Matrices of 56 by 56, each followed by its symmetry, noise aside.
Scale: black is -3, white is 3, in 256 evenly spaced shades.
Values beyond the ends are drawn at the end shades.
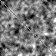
symmetric.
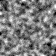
no symmetry.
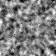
antisymmetric.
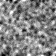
no symmetry.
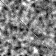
no symmetry.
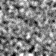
no symmetry.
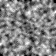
same after a half turn.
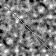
symmetric.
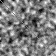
symmetric.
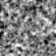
no symmetry.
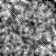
symmetric across the other diagonal.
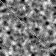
same after a half turn.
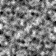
same after a half turn.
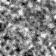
symmetric across the other diagonal.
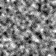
antisymmetric.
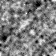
symmetric.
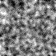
antisymmetric.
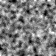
no symmetry.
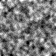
no symmetry.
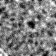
symmetric across the other diagonal.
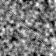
no symmetry.
